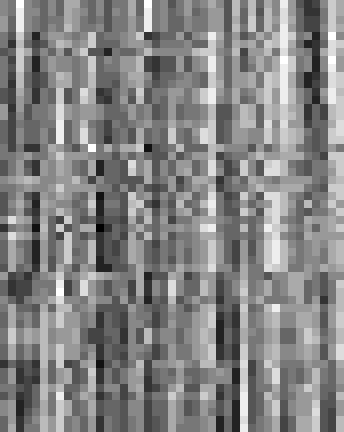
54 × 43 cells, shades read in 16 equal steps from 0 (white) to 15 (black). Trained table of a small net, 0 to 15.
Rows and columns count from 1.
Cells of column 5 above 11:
18
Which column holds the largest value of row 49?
19
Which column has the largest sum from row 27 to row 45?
13
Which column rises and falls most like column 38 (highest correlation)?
22
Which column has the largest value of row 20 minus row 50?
31
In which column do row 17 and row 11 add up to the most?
2
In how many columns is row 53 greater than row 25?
19
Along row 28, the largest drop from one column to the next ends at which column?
9
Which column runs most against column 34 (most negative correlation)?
14
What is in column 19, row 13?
10
